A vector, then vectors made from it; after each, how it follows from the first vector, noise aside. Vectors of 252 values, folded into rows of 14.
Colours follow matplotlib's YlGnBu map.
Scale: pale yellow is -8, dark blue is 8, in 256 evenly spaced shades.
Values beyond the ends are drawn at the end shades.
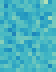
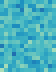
wrapped around.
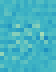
wrapped around, negated, partly zeroed.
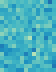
wrapped around.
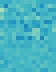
reversed, partly zeroed.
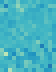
reversed, partly zeroed.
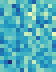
wrapped around, negated, scaled up.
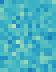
wrapped around.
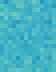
wrapped around, negated, shrunk.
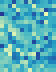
wrapped around, negated, scaled up.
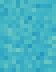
wrapped around, negated, shrunk.
